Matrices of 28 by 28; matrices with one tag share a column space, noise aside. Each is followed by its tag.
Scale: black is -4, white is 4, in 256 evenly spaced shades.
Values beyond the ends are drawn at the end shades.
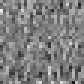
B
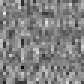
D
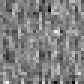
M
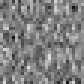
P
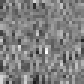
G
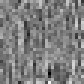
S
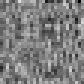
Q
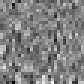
G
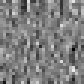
D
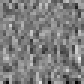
G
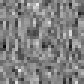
D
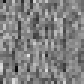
Q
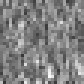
S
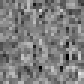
B
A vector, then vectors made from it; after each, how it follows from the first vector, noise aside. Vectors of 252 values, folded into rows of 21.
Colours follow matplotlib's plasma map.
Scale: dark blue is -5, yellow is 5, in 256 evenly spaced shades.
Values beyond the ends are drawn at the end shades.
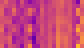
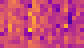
wrapped around.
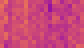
reversed, shrunk.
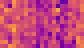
wrapped around, negated.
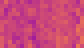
shrunk.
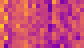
reversed.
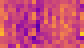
wrapped around.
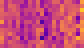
wrapped around, negated.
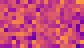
sign-scrambled.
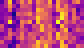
wrapped around, scaled up.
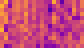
reversed.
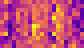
wrapped around, scaled up.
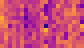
wrapped around, negated.
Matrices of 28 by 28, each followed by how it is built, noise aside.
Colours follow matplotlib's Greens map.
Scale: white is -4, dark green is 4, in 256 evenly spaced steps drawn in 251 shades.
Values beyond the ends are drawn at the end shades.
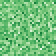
repeating columns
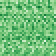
repeating columns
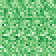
repeating columns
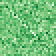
diagonal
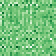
low rank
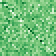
diagonal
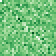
diagonal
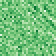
Toeplitz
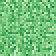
repeating columns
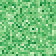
noise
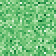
low rank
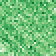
Toeplitz
